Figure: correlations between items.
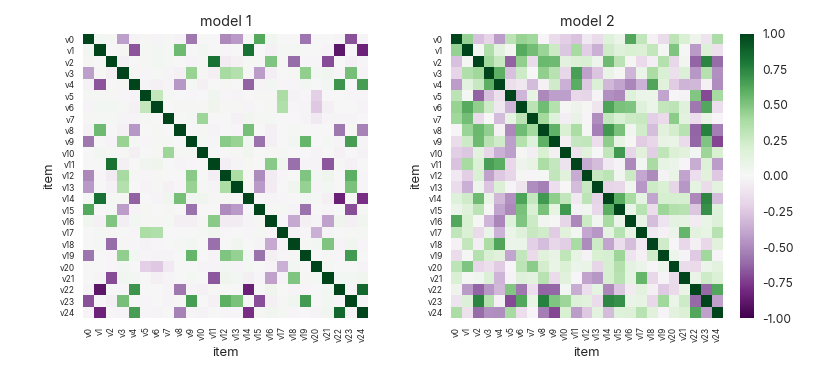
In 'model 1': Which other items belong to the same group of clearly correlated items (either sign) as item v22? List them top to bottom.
v1, v4, v8, v14, v24
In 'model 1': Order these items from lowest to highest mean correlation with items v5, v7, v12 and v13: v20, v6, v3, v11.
v20, v11, v6, v3
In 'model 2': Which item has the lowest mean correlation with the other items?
v22
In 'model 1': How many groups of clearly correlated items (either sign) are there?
5
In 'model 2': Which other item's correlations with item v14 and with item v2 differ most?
v4
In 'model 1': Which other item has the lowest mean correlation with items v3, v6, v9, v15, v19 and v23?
v0
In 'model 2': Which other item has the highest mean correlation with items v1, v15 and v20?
v6
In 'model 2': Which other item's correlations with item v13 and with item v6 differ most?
v8
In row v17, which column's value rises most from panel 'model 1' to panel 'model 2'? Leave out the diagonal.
v21
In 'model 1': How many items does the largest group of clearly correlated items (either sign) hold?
8
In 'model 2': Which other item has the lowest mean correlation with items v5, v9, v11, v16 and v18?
v10
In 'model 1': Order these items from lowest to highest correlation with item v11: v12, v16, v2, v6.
v12, v6, v16, v2
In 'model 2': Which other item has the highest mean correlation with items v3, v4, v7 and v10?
v11
